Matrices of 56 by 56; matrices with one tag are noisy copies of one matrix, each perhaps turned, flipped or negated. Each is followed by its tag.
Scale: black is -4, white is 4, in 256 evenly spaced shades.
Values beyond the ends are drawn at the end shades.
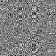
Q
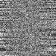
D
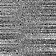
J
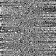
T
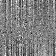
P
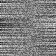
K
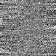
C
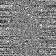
D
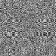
Q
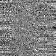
C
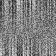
J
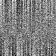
J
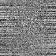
P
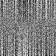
K
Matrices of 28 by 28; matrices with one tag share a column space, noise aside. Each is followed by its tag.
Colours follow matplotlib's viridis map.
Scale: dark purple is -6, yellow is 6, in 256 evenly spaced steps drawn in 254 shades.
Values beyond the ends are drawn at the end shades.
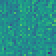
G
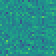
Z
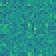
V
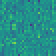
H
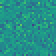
V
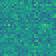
V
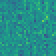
H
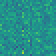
Z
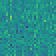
H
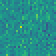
H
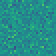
Z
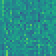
H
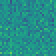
G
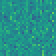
H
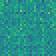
G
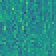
H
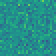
Z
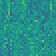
H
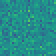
G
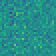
Z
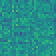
G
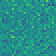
Z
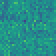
H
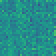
G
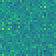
V
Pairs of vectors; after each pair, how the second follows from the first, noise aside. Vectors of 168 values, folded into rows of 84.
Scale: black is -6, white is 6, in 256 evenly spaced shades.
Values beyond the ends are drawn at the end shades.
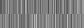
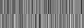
wrapped around, negated.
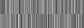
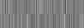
reversed, negated, shrunk.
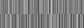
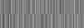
wrapped around, negated, shrunk.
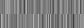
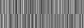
wrapped around, negated.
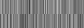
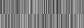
negated.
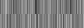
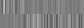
wrapped around, negated, partly zeroed.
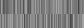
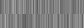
reversed, negated, shrunk.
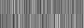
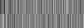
wrapped around, negated, partly zeroed.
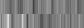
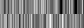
reversed, negated, scaled up.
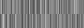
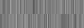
wrapped around, negated, shrunk.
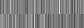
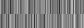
negated.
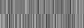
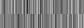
shuffled.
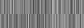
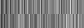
wrapped around, negated.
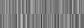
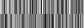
reversed, negated, scaled up.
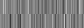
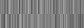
reversed, negated, shrunk.
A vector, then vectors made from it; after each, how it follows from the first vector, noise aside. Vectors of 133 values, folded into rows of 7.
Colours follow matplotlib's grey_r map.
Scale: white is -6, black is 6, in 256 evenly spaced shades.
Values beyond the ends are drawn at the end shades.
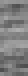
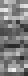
reversed, negated, scaled up.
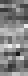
reversed, scaled up.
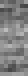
reversed.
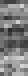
negated, scaled up.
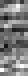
negated, scaled up.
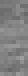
reversed, shrunk.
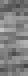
wrapped around, negated.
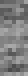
reversed.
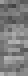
wrapped around, negated.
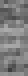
reversed.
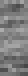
copied.
